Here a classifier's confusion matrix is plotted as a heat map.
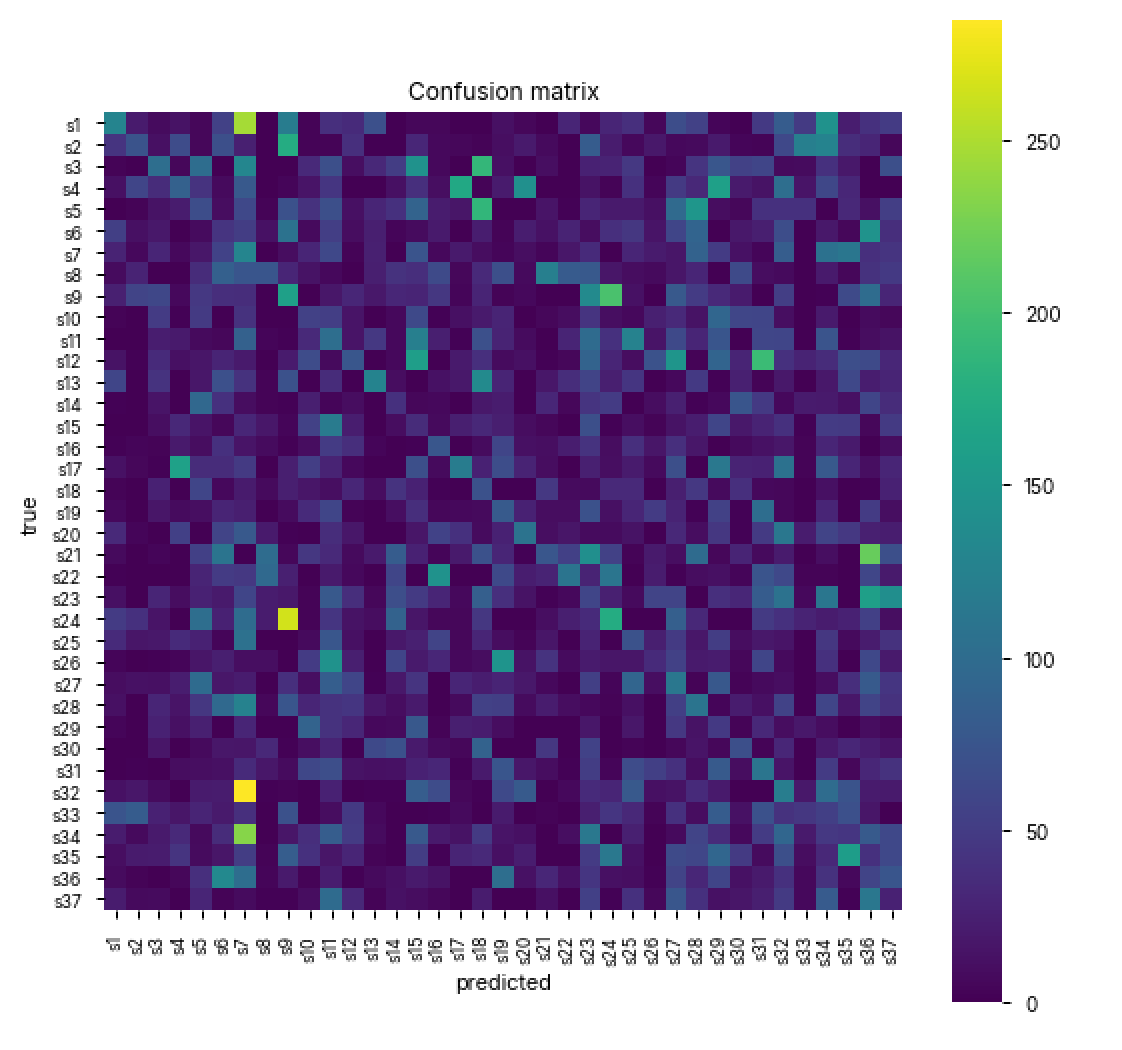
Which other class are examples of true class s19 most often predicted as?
s31
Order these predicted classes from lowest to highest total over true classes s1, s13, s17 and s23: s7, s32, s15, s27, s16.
s16, s15, s27, s32, s7
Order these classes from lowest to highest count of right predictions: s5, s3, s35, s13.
s5, s3, s13, s35
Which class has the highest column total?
s7
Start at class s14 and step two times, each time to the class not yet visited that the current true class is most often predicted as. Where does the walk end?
s18
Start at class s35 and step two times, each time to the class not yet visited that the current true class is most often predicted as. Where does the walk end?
s9
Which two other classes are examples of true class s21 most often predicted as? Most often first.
s36, s23
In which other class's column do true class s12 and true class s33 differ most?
s15
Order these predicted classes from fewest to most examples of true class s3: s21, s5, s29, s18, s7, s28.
s21, s28, s29, s5, s7, s18
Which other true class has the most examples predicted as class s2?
s33
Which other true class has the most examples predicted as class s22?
s8
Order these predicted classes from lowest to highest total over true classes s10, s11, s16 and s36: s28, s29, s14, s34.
s14, s28, s34, s29
